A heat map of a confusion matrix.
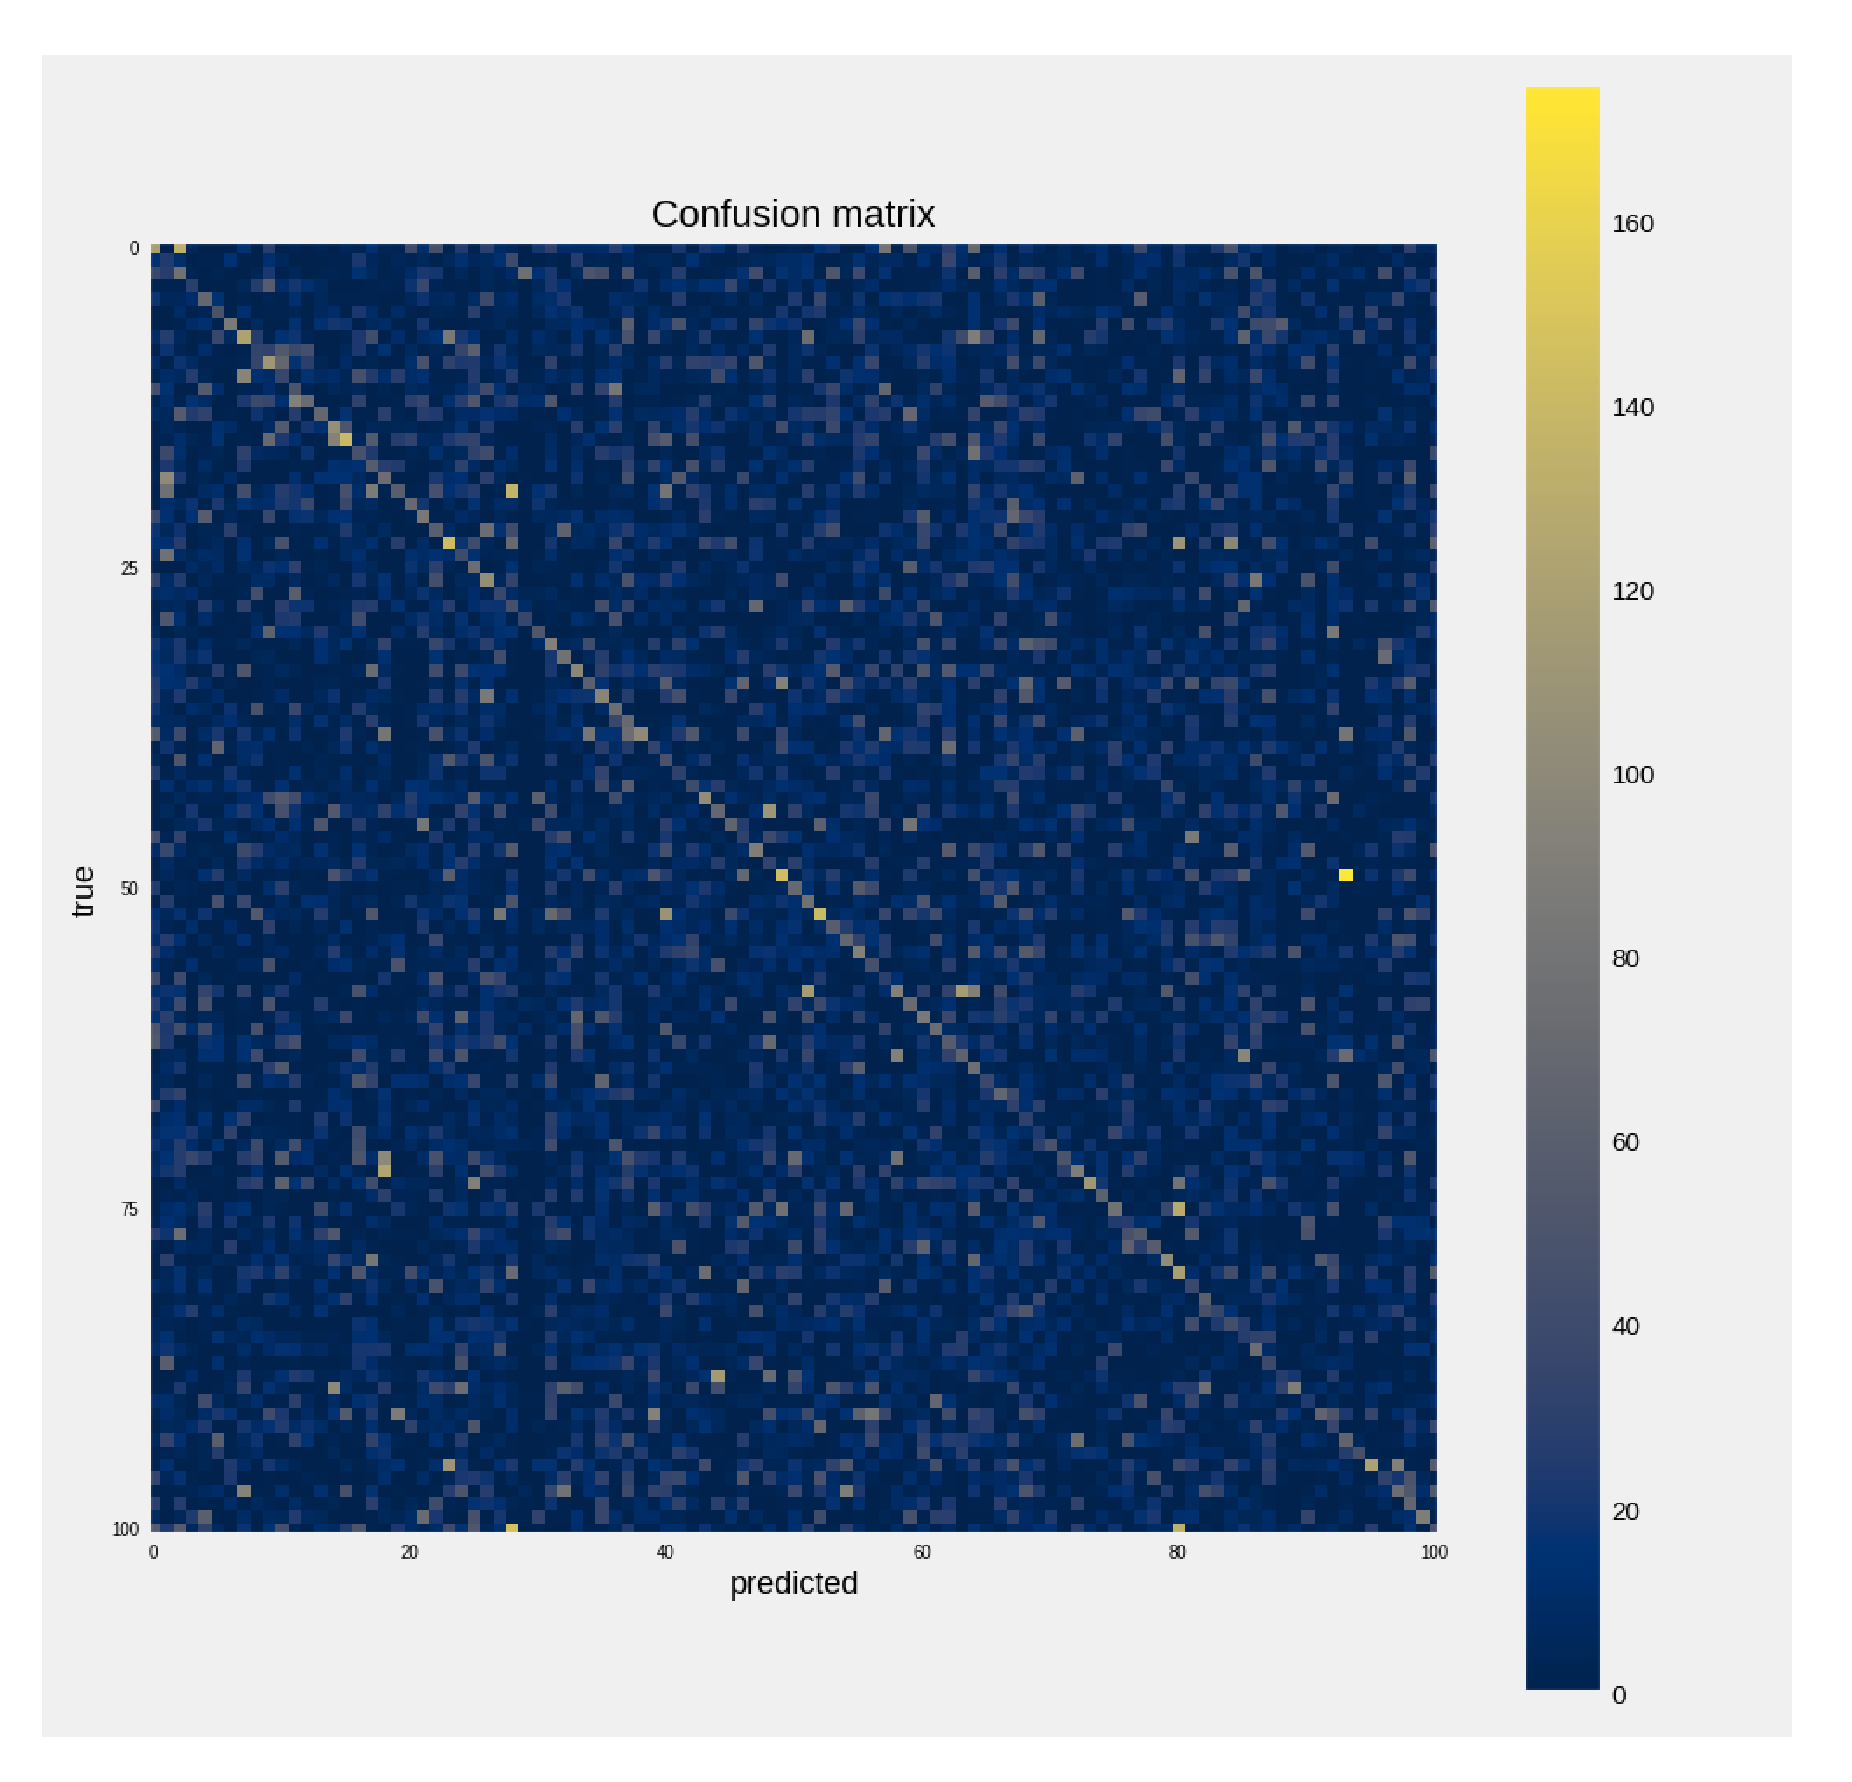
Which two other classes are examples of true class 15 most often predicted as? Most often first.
14, 9
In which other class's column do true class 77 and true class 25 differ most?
2
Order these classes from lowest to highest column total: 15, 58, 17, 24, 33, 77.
58, 77, 15, 33, 17, 24
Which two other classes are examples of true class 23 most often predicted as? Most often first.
80, 84
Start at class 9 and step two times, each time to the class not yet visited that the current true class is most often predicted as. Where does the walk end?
7
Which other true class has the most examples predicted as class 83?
54
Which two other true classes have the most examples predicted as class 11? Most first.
12, 27
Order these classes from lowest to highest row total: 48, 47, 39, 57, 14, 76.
48, 57, 76, 39, 14, 47
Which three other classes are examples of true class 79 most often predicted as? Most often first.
17, 64, 91
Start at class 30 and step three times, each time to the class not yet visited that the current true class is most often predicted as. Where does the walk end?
40
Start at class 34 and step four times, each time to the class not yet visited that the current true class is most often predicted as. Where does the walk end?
18
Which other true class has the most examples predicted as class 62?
39
